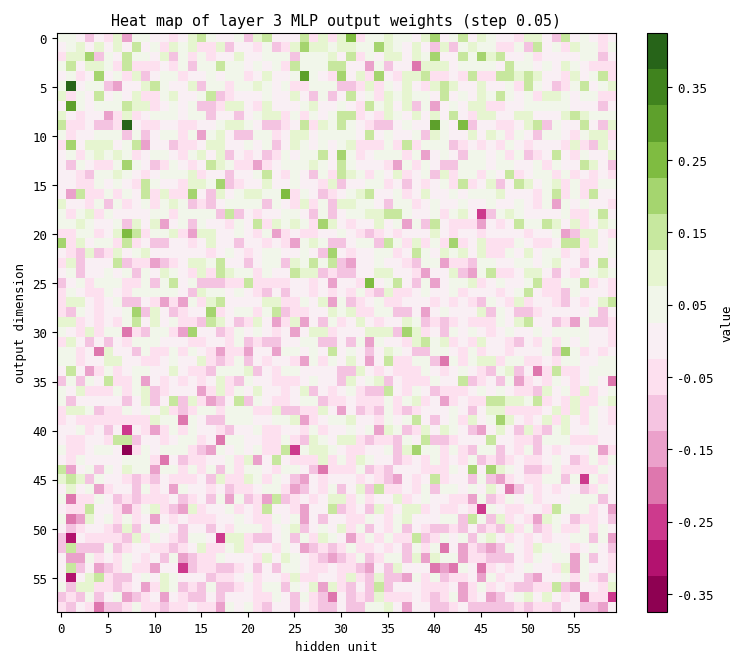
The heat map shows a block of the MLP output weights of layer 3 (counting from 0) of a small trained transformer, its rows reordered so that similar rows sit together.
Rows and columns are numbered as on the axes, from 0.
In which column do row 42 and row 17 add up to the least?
7
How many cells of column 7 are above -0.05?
33
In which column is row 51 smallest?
1
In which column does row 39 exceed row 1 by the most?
47
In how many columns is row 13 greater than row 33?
25
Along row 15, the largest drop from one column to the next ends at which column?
18
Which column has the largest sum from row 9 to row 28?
17
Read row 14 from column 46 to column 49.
0.05 0 0.15 -0.05
